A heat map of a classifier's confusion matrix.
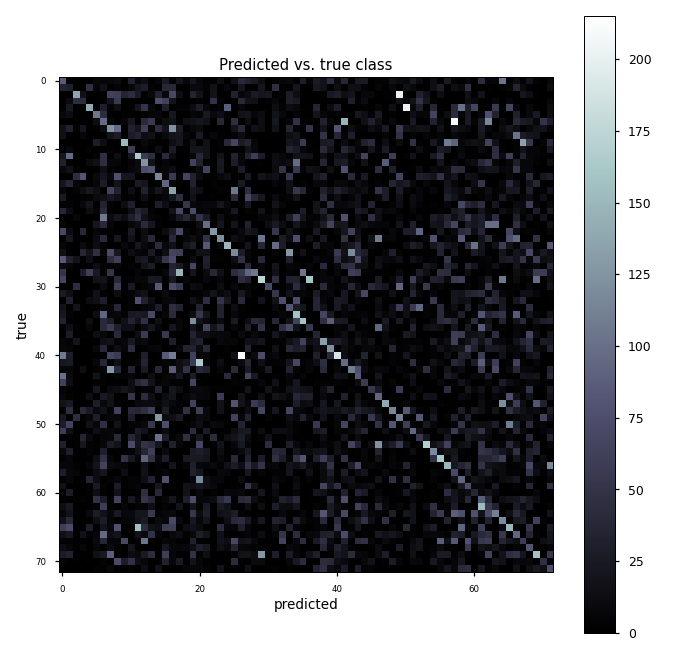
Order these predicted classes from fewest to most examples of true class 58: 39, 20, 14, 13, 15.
14, 39, 13, 15, 20
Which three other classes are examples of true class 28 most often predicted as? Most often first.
17, 35, 27
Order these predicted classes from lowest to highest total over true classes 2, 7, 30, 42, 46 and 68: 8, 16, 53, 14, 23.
23, 53, 14, 8, 16
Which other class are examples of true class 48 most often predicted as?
50
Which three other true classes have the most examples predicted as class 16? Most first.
7, 40, 42
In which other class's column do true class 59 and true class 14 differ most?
3
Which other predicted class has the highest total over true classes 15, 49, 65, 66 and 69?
11
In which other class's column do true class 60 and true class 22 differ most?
52
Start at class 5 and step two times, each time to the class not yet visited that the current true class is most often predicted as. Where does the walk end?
61
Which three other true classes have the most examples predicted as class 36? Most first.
29, 7, 46
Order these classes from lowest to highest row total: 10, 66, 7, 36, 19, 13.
10, 19, 13, 36, 66, 7
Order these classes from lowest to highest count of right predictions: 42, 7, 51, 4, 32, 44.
44, 32, 51, 42, 7, 4
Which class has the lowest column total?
30
